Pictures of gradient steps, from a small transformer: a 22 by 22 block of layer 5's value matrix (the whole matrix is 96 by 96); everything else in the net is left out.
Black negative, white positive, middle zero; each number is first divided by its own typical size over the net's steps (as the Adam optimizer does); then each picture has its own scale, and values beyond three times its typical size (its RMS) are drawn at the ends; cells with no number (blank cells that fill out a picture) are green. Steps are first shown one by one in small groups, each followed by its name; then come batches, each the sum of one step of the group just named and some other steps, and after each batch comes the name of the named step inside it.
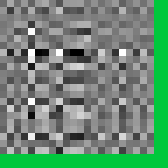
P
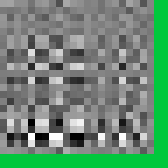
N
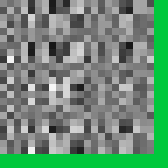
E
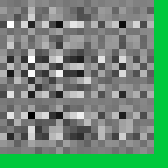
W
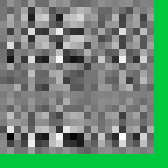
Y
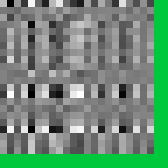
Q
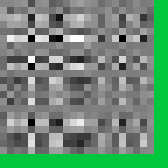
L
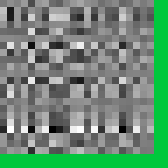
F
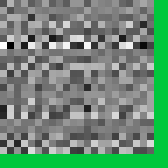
L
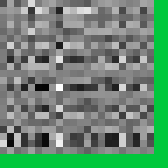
Y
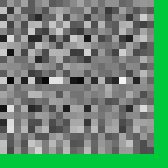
F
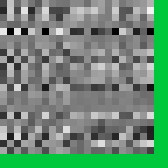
Y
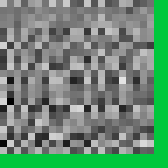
N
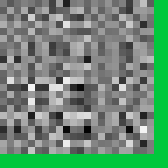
E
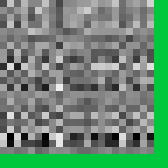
Y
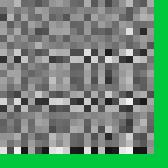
E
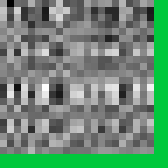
Q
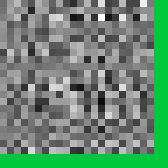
E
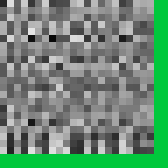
L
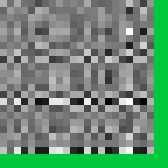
E
